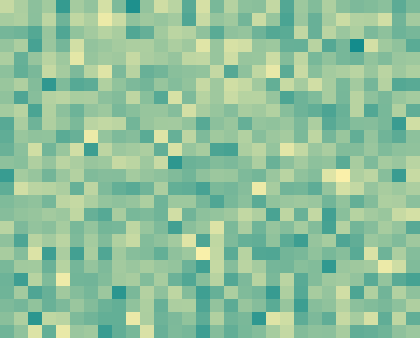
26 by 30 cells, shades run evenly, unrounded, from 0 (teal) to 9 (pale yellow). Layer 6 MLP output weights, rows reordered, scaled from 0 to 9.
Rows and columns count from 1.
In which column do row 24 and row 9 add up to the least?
22
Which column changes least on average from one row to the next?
1
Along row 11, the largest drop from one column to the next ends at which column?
13
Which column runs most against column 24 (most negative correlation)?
29
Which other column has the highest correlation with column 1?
15
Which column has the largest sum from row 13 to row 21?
5
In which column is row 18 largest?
16
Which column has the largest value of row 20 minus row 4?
3
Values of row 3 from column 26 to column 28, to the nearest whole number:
6 4 5
